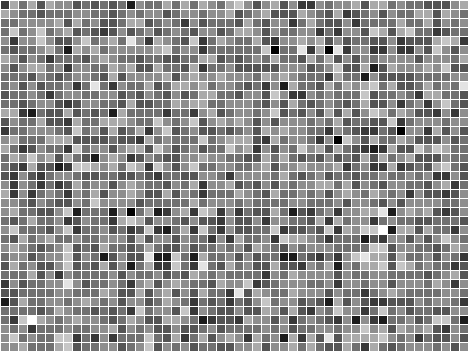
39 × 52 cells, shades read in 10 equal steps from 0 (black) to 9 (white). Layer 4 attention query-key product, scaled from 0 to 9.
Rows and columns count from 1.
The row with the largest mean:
14
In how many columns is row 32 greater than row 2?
23
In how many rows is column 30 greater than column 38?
19
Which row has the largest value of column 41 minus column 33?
29
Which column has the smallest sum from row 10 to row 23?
7
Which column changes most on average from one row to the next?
43
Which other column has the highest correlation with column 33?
27
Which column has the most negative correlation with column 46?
38
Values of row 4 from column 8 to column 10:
6 3 4
